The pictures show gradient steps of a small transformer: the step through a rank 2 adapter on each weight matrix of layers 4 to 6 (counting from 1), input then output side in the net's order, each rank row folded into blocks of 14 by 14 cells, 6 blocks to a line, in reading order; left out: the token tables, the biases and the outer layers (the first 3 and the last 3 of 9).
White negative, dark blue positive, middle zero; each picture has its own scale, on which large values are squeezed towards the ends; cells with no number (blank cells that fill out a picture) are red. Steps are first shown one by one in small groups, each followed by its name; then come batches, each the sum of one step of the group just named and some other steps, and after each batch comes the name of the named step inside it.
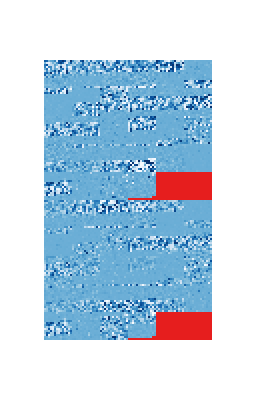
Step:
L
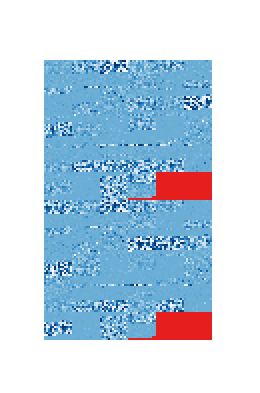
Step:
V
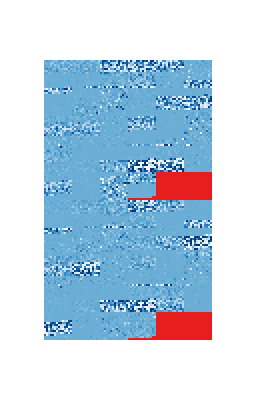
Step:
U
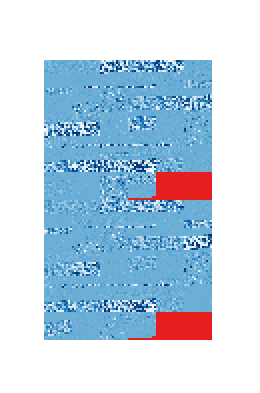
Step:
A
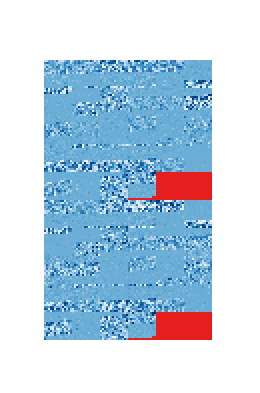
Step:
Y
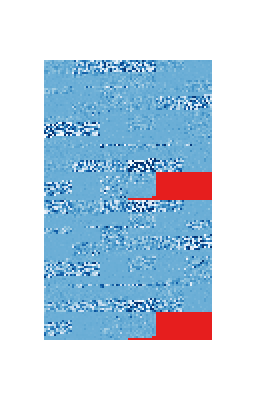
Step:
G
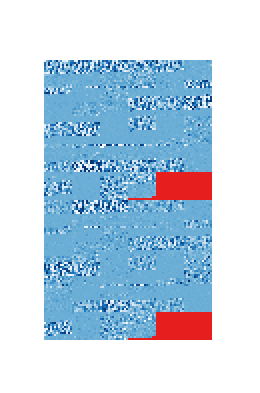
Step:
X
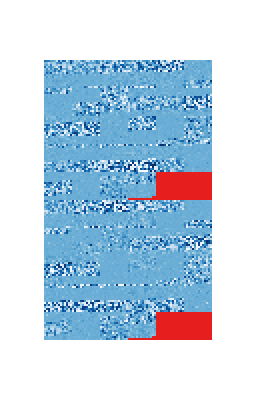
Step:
L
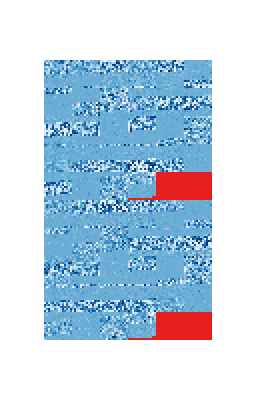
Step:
L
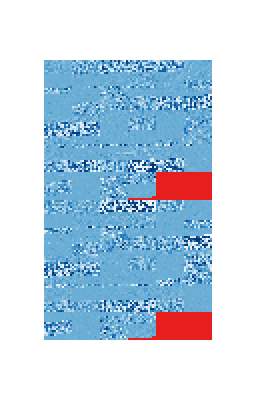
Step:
U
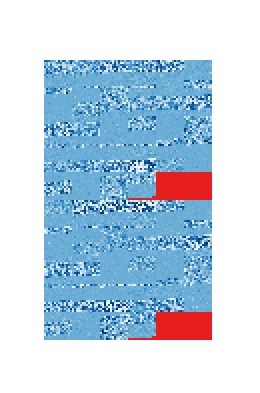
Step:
L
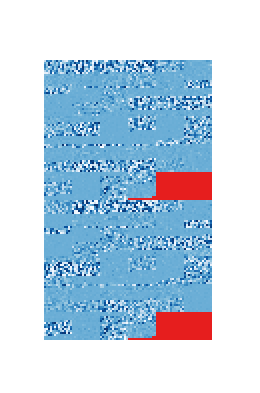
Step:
X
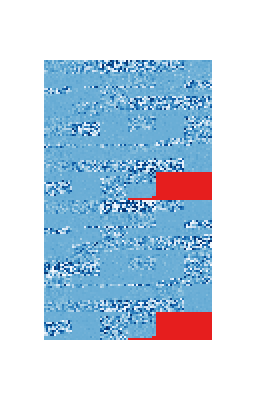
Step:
U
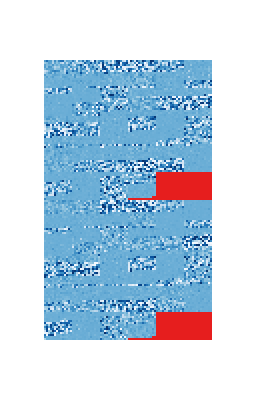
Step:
U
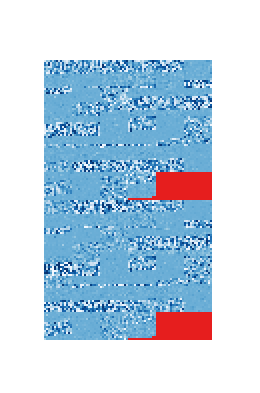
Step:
X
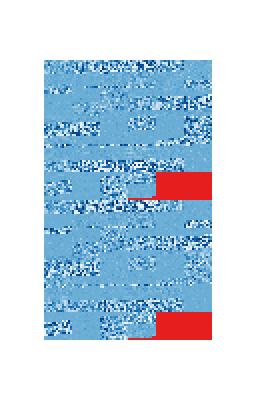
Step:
U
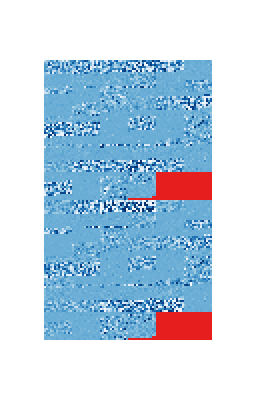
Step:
G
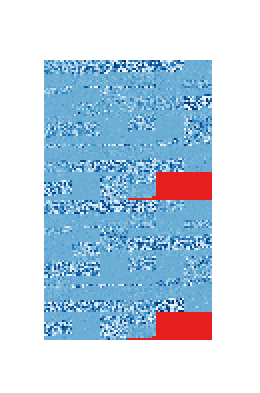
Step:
V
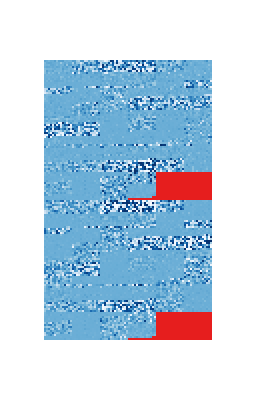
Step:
G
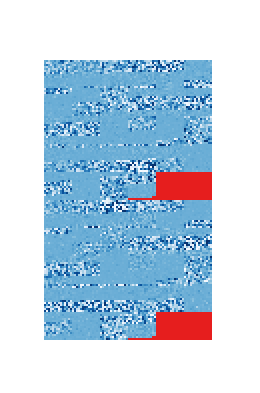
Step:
L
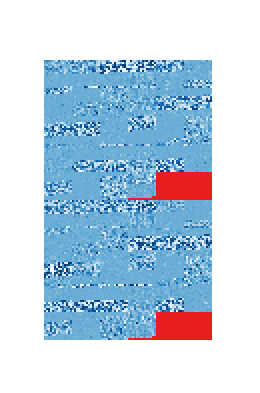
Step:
V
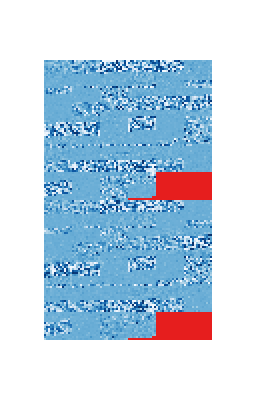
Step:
A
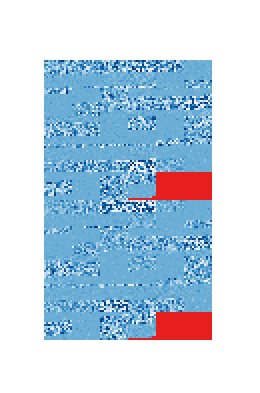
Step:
L
